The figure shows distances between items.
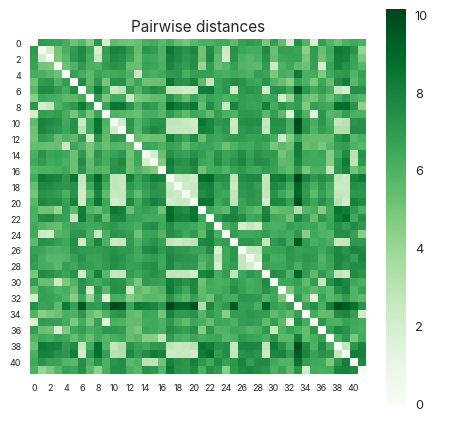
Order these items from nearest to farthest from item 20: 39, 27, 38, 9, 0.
39, 38, 0, 9, 27
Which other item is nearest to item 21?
33
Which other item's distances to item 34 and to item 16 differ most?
41
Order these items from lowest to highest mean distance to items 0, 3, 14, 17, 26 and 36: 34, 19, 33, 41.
19, 34, 41, 33
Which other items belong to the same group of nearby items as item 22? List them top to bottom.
5
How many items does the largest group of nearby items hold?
11
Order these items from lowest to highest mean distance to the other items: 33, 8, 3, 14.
3, 14, 8, 33
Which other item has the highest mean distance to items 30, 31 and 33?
17
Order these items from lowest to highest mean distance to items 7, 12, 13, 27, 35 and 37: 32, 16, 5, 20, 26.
32, 16, 5, 26, 20
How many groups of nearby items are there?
12
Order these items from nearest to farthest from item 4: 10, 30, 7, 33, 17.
30, 7, 10, 17, 33
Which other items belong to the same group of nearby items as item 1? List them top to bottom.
2, 8, 24
